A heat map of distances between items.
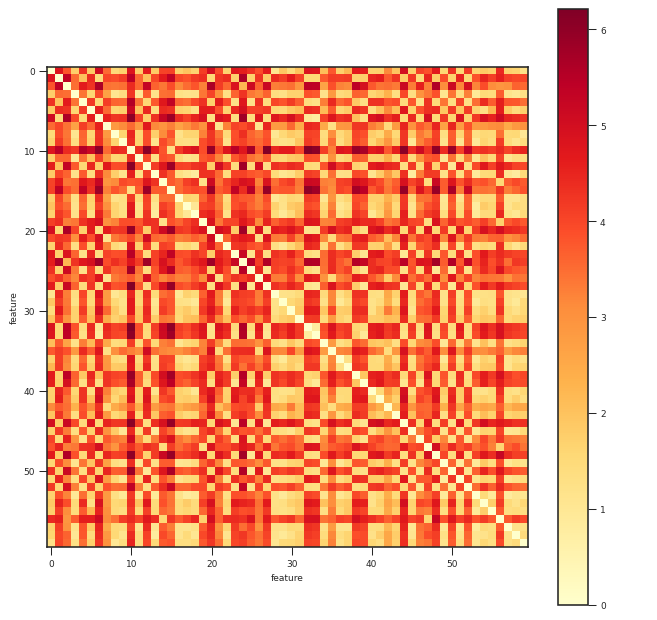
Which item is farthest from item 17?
10
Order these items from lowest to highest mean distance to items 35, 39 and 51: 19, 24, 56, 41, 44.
41, 44, 19, 56, 24
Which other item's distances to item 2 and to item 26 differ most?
21
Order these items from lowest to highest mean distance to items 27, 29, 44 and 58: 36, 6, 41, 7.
36, 6, 41, 7
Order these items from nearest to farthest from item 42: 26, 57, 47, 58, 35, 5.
35, 26, 57, 58, 5, 47
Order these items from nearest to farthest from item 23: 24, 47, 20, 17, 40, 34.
20, 34, 17, 47, 40, 24
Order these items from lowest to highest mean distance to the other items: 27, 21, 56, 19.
27, 21, 19, 56
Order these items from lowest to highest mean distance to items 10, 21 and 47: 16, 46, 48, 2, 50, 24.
16, 2, 46, 24, 50, 48
